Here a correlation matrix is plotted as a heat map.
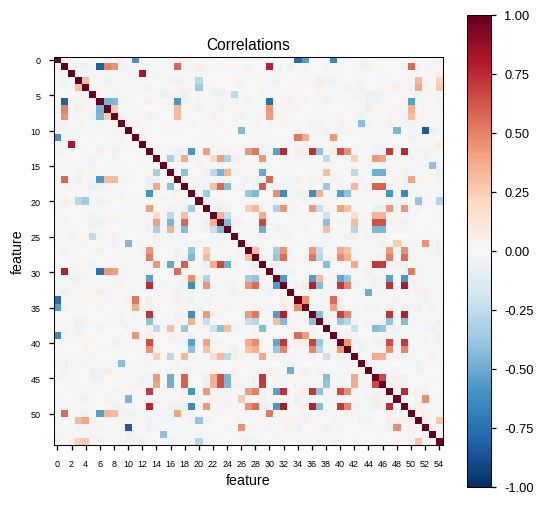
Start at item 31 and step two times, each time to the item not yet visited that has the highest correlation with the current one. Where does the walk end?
37
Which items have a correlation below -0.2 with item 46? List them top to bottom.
16, 24, 38
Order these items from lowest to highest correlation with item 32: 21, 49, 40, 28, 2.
2, 21, 28, 40, 49
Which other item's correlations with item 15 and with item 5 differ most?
53
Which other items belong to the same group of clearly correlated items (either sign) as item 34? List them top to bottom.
0, 11, 35, 39
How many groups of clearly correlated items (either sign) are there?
11
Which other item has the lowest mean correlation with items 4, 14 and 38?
20
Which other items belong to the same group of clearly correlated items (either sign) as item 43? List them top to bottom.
9
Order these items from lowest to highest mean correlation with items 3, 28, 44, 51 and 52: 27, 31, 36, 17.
31, 17, 27, 36
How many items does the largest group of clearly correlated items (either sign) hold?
13
